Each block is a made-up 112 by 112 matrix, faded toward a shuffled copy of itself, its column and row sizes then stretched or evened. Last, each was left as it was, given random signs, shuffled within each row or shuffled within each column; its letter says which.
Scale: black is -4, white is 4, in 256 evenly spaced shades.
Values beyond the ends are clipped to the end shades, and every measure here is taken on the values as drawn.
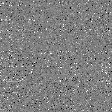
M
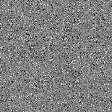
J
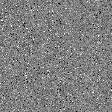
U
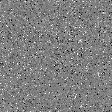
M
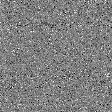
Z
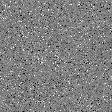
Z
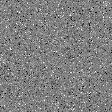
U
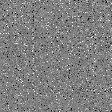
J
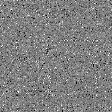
J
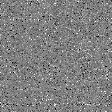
J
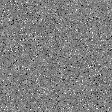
Z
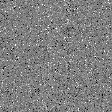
U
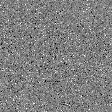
Z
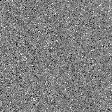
U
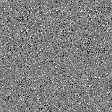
J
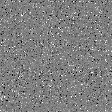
M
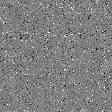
M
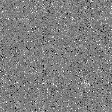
J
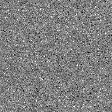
M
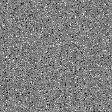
U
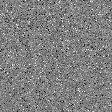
Z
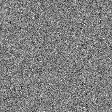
U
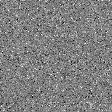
Z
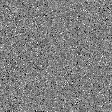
U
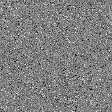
U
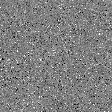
Z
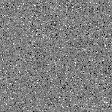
J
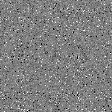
J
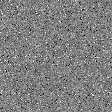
Z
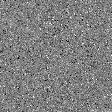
U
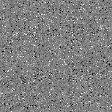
J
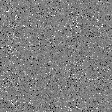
M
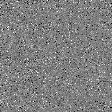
M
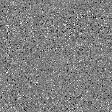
M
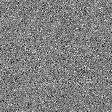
Z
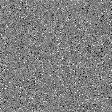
U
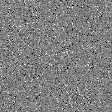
U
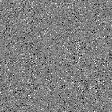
J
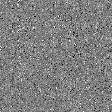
J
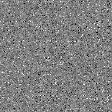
M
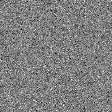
U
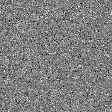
Z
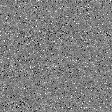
Z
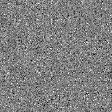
J
